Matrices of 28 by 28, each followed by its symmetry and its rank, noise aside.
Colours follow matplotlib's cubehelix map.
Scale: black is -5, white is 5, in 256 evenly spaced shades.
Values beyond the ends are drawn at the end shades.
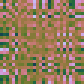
antisymmetric, rank two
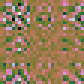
antisymmetric, rank two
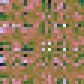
no symmetry, rank three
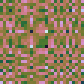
symmetric, rank two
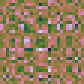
no symmetry, rank three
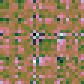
symmetric, rank two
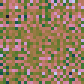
antisymmetric, rank four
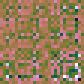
symmetric, rank three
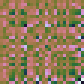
symmetric, rank two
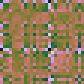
symmetric, rank two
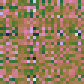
no symmetry, rank three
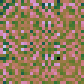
symmetric, rank three
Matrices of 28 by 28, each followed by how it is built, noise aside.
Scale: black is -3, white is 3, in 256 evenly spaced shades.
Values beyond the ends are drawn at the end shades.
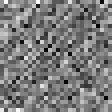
Hankel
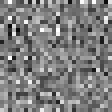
low rank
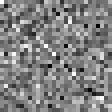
diagonal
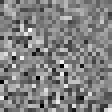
lower triangular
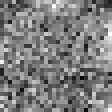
smooth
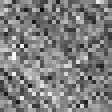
Toeplitz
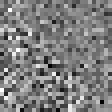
lower triangular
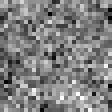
smooth
